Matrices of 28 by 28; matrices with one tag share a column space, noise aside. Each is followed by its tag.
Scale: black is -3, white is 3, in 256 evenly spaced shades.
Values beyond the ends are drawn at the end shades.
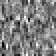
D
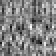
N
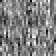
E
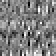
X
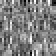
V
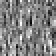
E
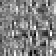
X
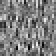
D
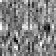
N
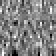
X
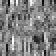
V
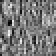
E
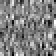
D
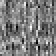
N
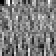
V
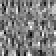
X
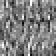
D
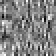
D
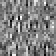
D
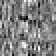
D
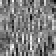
V
